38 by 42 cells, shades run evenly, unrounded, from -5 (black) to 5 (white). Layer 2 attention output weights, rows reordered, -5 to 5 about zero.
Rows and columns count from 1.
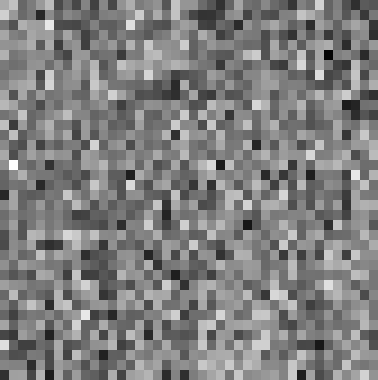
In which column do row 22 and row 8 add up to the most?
17
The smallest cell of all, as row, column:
6, 37
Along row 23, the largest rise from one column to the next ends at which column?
38
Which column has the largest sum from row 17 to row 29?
40
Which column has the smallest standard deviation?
16
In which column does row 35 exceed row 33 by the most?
19
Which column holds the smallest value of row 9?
20
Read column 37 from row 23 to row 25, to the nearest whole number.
-3 -1 1
